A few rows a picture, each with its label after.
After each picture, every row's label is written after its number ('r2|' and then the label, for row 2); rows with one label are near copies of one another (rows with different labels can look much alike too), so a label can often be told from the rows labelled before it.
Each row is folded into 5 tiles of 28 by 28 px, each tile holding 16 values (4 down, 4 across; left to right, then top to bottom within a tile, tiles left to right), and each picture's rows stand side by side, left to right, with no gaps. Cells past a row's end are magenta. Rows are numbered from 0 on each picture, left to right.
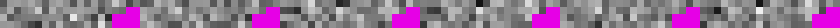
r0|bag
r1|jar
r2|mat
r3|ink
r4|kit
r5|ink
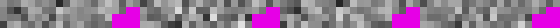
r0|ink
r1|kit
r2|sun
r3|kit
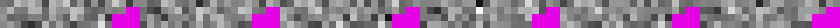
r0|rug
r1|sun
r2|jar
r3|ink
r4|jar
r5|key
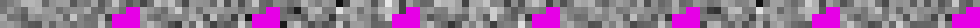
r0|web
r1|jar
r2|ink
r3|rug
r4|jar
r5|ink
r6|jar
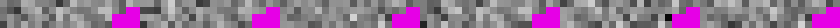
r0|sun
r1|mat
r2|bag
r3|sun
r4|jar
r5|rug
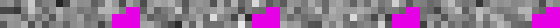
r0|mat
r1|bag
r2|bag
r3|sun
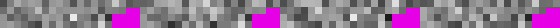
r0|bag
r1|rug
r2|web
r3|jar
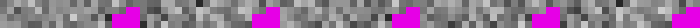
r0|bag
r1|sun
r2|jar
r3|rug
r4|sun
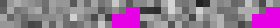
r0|bag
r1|mat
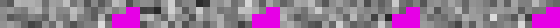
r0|rug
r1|mat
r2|jar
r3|bag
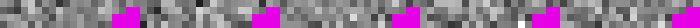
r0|mat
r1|sun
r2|bag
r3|rug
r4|kit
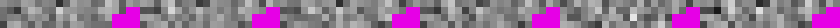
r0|ink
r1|mat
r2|key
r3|mat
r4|kit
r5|mat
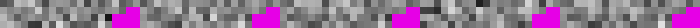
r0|jar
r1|kit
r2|rug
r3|mat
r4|rug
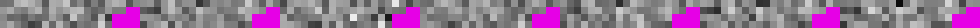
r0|rug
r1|mat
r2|bag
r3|rug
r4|sun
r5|mat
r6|key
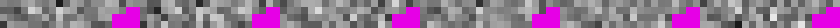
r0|key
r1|sun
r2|web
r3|ink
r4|kit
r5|kit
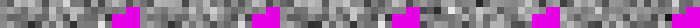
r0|rug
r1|rug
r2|rug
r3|key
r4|jar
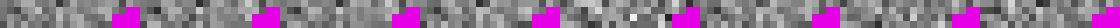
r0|sun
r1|ink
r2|ink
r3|sun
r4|web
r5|sun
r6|kit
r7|mat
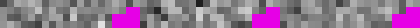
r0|kit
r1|sun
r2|sun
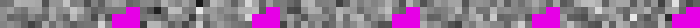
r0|rug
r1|ink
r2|sun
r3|kit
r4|web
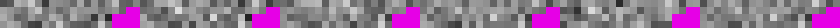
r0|jar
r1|web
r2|rug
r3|bag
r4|key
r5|bag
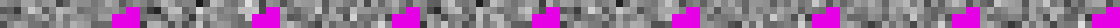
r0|key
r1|ink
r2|kit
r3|sun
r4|key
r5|bag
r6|rug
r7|rug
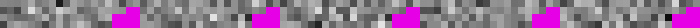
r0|key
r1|bag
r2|kit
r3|mat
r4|jar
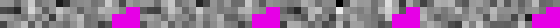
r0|mat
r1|mat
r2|ink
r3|jar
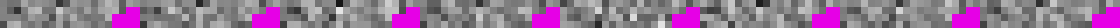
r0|ink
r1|key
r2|ink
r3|sun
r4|kit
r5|mat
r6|ink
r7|sun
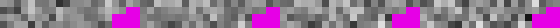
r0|mat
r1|rug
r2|rug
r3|jar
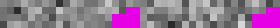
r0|ink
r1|rug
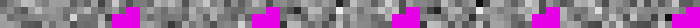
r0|web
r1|rug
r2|ink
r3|ink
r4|jar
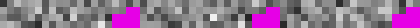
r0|kit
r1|bag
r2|sun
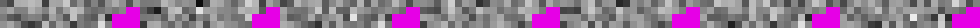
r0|rug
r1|ink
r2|kit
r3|mat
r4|mat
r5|rug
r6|bag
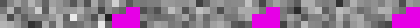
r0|bag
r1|key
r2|sun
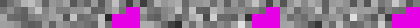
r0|web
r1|kit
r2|bag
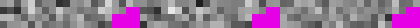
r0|mat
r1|key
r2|jar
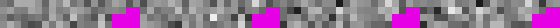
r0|rug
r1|bag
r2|ink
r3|key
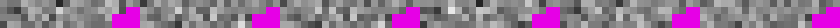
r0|ink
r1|kit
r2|kit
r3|key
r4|sun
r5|jar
